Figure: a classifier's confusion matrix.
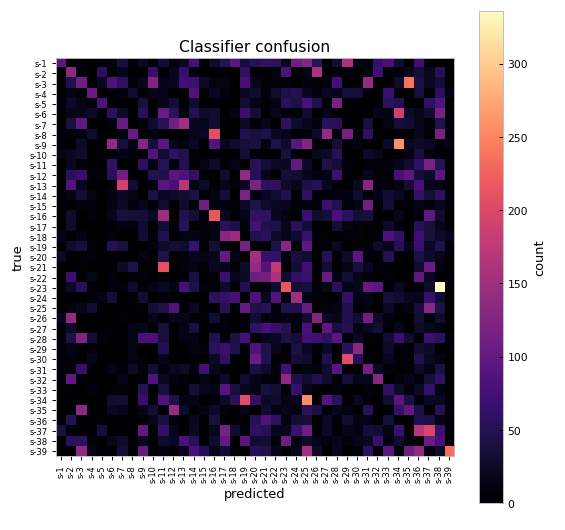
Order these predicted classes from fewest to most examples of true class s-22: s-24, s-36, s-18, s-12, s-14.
s-12, s-18, s-14, s-24, s-36
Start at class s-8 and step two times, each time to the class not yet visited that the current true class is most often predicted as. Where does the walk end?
s-11
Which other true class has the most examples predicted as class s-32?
s-23
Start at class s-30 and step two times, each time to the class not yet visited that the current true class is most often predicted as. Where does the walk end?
s-20
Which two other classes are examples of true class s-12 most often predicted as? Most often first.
s-19, s-7
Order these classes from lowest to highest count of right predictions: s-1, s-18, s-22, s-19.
s-1, s-19, s-18, s-22
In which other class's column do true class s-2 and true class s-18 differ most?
s-26
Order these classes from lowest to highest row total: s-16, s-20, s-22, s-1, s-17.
s-17, s-20, s-22, s-16, s-1
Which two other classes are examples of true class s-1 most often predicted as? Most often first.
s-29, s-25
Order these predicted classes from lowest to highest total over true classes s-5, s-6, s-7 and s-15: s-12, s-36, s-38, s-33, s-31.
s-36, s-33, s-31, s-12, s-38
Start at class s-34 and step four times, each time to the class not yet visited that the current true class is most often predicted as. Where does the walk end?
s-21
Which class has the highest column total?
s-25
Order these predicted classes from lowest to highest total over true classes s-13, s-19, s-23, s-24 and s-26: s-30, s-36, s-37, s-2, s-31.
s-30, s-37, s-36, s-2, s-31
